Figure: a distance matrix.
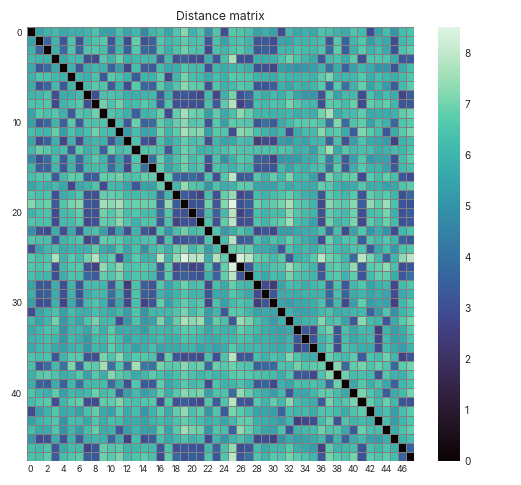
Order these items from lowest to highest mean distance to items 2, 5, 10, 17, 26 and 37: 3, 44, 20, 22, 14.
22, 14, 3, 20, 44
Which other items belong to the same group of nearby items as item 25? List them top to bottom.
11, 32, 40, 44
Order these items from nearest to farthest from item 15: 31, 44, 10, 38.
10, 44, 31, 38
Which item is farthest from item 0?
19
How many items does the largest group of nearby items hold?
15
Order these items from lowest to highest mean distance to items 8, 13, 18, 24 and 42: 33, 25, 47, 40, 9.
47, 9, 33, 40, 25
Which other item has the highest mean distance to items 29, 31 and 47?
25
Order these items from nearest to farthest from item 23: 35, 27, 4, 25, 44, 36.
36, 27, 35, 4, 44, 25
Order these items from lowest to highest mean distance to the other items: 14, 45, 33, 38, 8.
45, 14, 8, 33, 38
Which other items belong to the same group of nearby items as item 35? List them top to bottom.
33, 34, 38, 43
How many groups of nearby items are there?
6
